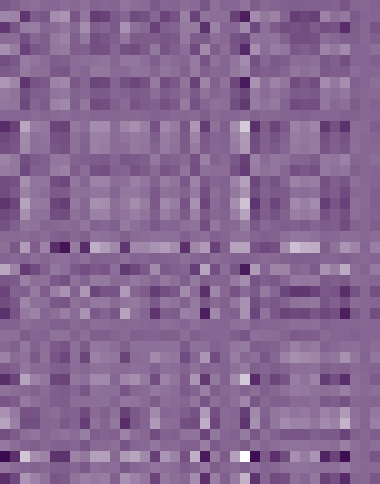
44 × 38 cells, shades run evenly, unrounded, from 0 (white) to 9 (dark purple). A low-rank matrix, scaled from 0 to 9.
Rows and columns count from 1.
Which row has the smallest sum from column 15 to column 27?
23
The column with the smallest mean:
25
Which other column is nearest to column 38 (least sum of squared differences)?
29
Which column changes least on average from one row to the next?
37
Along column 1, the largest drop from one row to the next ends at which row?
43
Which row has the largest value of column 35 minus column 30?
42
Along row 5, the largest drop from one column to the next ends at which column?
26
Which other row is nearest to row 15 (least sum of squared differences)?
9
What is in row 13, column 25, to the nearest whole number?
4
